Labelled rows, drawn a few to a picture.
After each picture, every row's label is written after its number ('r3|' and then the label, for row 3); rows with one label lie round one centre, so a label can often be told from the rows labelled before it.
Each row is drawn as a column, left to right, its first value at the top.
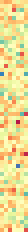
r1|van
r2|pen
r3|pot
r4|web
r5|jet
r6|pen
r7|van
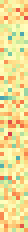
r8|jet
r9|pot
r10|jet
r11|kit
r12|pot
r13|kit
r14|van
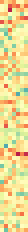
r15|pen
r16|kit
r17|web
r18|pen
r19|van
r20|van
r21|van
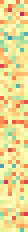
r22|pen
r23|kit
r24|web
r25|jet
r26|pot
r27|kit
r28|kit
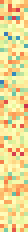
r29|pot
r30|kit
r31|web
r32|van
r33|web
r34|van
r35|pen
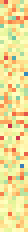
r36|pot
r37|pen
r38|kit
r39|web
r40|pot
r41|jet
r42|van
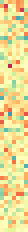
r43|jet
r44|web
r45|pen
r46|pot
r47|web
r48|web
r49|jet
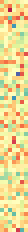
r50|pot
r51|van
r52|web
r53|pot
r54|van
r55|kit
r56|van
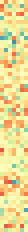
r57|web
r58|kit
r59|kit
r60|pen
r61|jet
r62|kit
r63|web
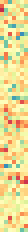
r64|web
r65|pen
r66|jet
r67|pot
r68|jet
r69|kit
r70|kit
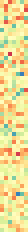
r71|pen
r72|web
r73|pen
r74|pot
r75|van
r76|van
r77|web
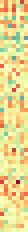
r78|kit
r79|web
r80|pot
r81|web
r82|kit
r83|pot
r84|web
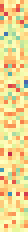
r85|web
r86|kit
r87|van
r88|kit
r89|web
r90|pen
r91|pot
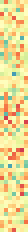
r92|jet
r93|pen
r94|jet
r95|van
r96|pen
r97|web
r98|jet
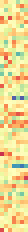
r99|van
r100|pen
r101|van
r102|jet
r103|jet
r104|jet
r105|jet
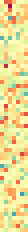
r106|jet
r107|pen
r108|web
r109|pot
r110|kit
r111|van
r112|van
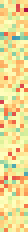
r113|kit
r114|jet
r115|pen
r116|jet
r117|web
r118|kit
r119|web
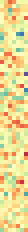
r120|kit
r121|van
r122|pen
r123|pot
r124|kit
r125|kit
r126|van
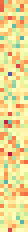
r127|web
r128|jet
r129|van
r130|pot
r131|pen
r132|web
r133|pot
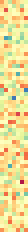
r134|van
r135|web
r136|jet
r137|pot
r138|van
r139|kit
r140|van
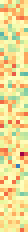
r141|kit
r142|web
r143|pot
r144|kit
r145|jet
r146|van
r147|van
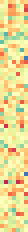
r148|pen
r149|kit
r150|web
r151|web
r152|kit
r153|kit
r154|web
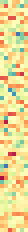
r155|jet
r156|jet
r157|van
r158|van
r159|kit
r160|kit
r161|jet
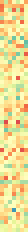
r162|web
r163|jet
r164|pen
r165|web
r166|jet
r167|web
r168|pen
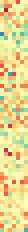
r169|kit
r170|web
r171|van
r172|kit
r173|pen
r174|kit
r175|kit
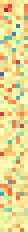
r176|van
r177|web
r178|web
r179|kit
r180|pot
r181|van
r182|web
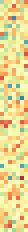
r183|jet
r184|kit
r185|pot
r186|web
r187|pot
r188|jet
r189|pen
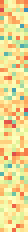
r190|web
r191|jet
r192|jet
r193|van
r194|pen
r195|pot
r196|pen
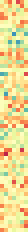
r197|van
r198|van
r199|pen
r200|kit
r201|pen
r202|pen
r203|kit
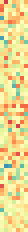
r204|web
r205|pen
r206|jet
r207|pot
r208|van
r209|jet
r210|pen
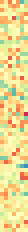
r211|pot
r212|pot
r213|pen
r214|van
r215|pen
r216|jet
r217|jet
